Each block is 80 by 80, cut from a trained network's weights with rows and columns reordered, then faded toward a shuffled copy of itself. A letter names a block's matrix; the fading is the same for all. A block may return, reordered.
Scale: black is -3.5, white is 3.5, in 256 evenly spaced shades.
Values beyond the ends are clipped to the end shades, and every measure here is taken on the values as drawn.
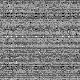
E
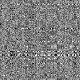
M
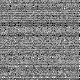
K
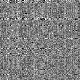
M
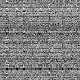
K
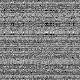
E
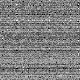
K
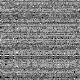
K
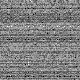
E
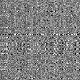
M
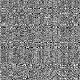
M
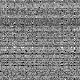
K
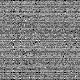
K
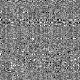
M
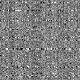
M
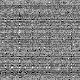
K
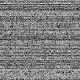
K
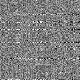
M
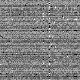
E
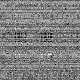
E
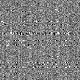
M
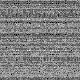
E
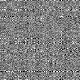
M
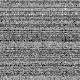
E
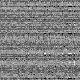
E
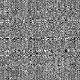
M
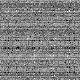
K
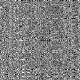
M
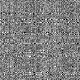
M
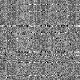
M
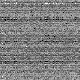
E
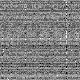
E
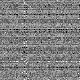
K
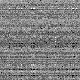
E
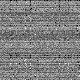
K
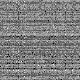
K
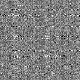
M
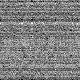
E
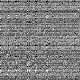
K
